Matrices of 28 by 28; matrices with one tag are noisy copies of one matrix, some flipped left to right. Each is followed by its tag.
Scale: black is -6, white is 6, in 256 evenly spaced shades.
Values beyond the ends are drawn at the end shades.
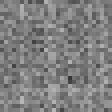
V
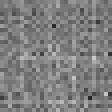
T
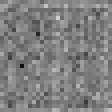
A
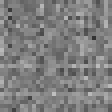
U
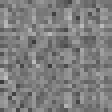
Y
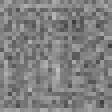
A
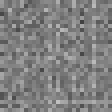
T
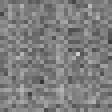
V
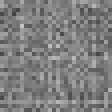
T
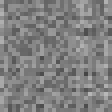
U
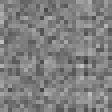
U
